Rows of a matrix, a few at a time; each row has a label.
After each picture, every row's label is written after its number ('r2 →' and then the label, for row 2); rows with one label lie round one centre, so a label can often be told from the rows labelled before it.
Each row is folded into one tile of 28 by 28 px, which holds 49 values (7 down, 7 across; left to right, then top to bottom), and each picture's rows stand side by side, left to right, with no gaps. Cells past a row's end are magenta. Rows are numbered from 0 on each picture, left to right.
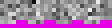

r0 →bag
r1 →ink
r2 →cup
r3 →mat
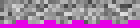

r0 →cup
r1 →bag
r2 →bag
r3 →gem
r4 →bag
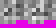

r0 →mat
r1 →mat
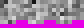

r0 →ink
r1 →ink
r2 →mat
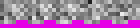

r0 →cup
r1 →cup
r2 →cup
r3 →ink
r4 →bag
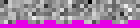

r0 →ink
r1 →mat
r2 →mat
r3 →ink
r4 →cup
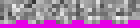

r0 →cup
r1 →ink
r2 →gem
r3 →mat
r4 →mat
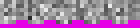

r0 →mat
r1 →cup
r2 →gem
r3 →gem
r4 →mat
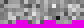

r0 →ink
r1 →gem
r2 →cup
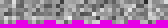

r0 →mat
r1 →mat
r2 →ink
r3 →bag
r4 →cup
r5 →ink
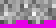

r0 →gem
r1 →gem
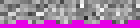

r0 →bag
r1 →bag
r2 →gem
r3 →cup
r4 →gem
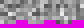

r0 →bag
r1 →mat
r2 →gem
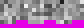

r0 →gem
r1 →mat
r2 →ink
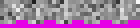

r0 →cup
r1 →ink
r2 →ink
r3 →bag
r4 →ink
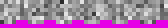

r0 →gem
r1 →mat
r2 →ink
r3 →cup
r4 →cup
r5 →gem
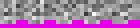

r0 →mat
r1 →mat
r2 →bag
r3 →bag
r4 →bag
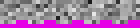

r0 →bag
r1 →bag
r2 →cup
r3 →ink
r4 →ink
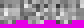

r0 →gem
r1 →bag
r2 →gem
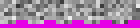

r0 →mat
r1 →bag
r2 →ink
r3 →mat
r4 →gem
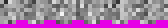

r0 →ink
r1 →ink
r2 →gem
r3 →gem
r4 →ink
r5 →ink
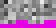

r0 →ink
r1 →mat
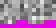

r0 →gem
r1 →mat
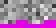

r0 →ink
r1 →cup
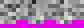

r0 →bag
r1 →ink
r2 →ink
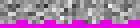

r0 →bag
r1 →bag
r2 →mat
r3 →gem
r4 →bag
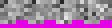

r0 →ink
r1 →ink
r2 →ink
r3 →cup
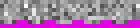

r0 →gem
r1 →gem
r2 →cup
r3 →mat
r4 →gem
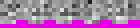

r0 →bag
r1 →mat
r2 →mat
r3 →ink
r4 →mat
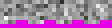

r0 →mat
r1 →bag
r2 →ink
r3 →cup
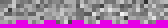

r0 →mat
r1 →bag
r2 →gem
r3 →bag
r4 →bag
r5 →ink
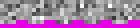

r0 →bag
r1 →mat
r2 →gem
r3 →gem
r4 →cup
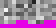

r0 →mat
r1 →ink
